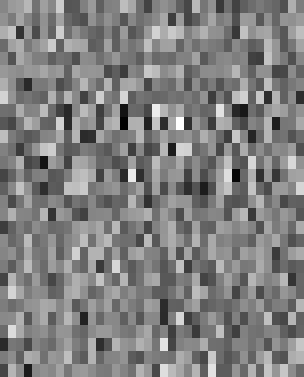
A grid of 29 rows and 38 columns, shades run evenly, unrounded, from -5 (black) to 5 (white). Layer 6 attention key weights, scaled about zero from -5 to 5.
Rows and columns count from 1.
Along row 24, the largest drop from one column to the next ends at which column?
21
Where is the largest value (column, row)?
23, 10
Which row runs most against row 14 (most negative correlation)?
8
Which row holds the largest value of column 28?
9
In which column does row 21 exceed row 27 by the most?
4
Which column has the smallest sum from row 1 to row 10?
24
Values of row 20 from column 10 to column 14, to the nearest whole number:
3 -1 2 2 -1
